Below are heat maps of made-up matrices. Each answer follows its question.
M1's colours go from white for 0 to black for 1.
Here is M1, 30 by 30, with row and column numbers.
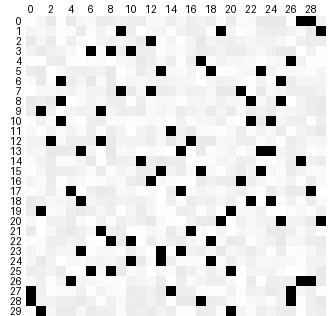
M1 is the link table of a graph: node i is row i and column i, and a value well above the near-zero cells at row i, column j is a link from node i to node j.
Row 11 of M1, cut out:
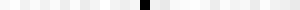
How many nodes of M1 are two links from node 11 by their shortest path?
1
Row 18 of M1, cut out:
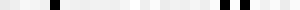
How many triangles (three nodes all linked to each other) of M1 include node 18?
0
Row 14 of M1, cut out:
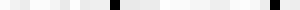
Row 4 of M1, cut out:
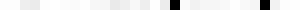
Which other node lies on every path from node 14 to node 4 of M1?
node 27
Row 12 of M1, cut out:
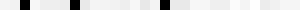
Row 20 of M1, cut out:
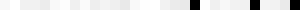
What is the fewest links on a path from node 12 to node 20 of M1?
5
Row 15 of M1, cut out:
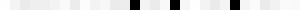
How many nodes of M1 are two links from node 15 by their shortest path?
4
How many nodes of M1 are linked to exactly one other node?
2
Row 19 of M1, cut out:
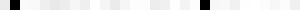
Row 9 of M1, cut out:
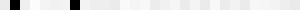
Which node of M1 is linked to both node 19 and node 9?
node 1
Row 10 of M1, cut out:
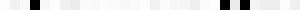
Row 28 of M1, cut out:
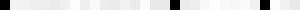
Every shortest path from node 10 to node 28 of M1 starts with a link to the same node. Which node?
node 24
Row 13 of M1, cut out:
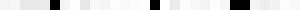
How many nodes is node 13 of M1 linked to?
4
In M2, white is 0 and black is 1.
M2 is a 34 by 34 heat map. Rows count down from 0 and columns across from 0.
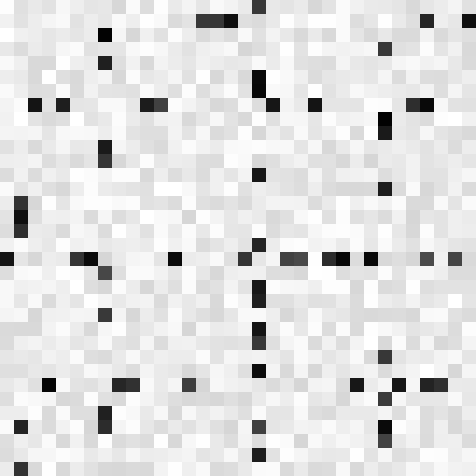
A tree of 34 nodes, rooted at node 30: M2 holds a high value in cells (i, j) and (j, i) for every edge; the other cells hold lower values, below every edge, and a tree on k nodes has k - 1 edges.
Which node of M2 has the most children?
18
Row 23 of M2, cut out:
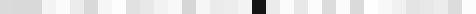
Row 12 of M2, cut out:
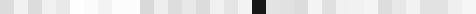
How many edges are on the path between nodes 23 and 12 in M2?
2
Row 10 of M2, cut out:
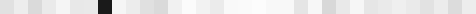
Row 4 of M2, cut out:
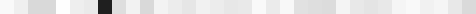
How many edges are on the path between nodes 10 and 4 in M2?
2
